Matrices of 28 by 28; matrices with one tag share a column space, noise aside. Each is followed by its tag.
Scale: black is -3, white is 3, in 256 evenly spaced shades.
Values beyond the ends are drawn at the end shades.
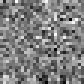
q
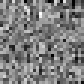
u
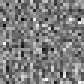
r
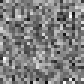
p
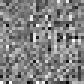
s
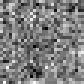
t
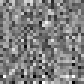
s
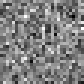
p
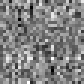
u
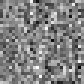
t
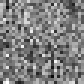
t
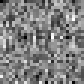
s
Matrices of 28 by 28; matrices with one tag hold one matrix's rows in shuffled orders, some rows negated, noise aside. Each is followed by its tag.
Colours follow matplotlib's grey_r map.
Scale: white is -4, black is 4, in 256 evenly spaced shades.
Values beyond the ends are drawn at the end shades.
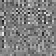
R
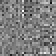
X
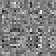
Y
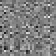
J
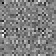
R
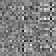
X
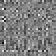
R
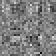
Y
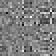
X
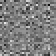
J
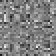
J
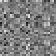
J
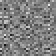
J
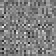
R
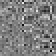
X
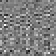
J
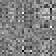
X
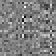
X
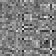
X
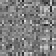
X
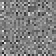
R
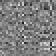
X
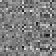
X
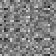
J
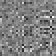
X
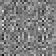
R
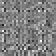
R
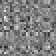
J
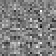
Y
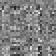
Y
